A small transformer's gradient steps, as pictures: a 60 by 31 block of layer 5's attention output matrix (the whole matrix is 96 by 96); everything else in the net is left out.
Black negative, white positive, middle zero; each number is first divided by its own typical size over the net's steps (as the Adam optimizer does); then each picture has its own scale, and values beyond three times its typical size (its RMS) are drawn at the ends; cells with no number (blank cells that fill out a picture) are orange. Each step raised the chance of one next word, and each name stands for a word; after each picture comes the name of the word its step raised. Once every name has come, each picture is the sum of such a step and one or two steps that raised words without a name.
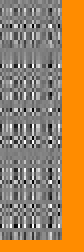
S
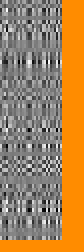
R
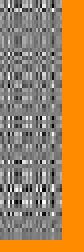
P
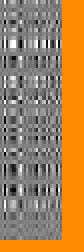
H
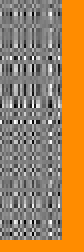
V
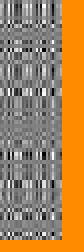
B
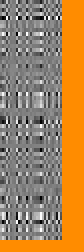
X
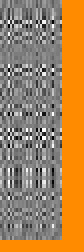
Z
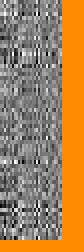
R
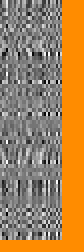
B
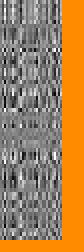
B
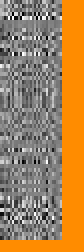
X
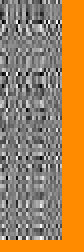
Z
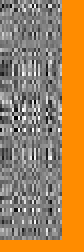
R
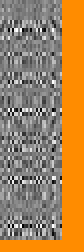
S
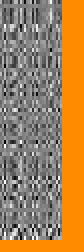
S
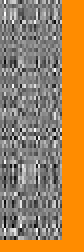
Z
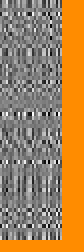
Z
